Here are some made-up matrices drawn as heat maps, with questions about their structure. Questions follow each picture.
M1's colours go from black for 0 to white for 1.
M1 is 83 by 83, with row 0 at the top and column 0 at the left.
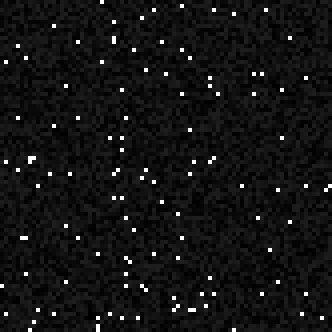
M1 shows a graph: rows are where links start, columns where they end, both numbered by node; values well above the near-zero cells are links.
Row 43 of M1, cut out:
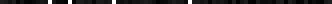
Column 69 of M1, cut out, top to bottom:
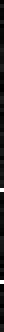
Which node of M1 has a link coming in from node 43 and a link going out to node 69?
node 47
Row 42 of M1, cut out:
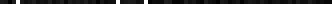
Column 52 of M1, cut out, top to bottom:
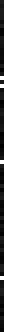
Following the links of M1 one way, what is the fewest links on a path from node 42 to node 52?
3
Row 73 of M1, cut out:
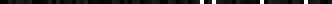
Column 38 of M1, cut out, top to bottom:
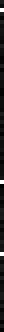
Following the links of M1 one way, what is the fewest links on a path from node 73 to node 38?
5
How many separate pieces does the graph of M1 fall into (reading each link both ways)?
5
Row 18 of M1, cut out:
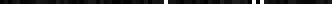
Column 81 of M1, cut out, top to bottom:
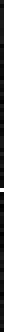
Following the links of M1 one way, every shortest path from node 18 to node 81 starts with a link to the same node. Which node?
node 65
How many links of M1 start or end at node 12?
3
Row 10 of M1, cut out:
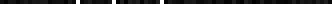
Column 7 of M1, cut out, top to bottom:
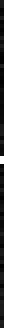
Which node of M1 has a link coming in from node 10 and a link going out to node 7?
node 40
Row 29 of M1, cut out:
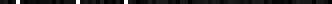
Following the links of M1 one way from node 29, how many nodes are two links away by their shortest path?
4
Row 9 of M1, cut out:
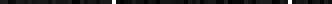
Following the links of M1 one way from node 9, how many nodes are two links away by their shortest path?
1
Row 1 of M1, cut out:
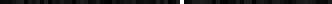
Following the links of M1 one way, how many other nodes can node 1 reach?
2
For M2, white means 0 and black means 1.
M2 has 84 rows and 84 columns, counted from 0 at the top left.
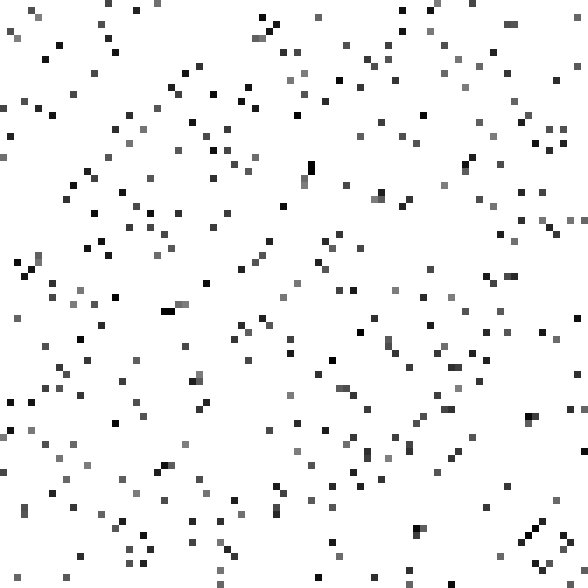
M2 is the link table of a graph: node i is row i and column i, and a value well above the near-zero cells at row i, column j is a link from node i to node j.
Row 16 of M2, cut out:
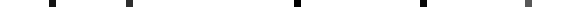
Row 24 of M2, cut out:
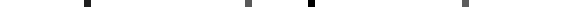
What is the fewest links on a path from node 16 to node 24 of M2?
6
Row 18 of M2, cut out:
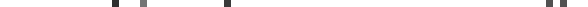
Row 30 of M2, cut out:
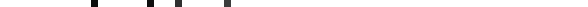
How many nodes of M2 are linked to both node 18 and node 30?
1
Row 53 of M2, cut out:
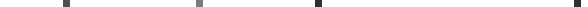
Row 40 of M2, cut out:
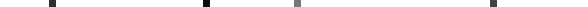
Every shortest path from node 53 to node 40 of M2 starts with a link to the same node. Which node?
node 28
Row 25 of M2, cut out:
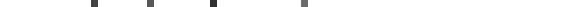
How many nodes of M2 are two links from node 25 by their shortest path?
4
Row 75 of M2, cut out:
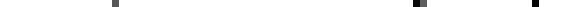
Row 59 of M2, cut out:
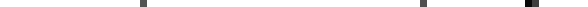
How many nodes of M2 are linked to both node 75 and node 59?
2
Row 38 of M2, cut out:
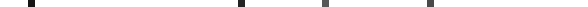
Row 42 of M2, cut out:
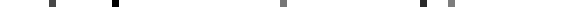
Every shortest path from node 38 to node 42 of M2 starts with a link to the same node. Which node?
node 4
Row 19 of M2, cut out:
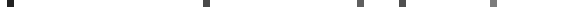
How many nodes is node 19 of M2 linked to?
5
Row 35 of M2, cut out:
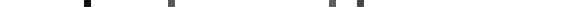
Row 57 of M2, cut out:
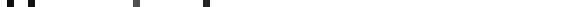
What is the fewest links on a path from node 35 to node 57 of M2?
3
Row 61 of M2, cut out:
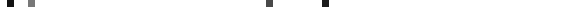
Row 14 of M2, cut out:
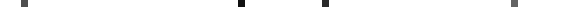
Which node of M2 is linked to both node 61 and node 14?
node 46
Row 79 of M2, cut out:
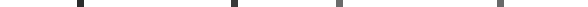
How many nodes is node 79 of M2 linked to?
4
